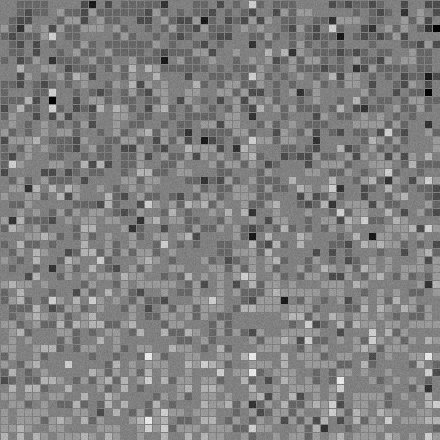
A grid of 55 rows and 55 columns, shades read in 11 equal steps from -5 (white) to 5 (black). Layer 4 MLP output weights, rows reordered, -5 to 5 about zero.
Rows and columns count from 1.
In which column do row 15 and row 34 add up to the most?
7
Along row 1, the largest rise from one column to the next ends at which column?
33
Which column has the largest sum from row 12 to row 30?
10
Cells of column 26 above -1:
34
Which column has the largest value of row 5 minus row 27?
43
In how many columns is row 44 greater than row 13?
11
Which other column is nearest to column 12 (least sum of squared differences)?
22
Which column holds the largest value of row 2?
51
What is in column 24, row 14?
1
